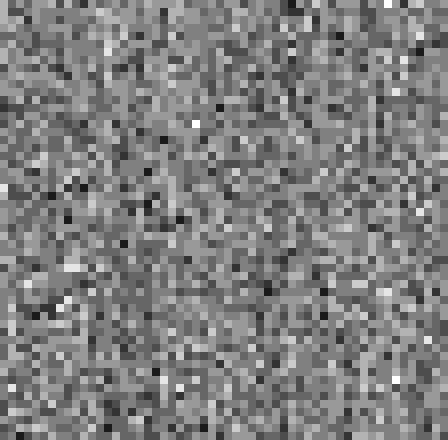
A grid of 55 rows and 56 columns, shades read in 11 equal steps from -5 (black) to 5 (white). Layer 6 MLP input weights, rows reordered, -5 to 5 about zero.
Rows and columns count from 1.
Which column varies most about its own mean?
37
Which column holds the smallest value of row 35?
40
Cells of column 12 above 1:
11
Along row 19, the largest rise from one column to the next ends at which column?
44
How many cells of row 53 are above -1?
34
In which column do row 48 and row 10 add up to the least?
33
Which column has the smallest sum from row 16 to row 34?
16
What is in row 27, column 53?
4
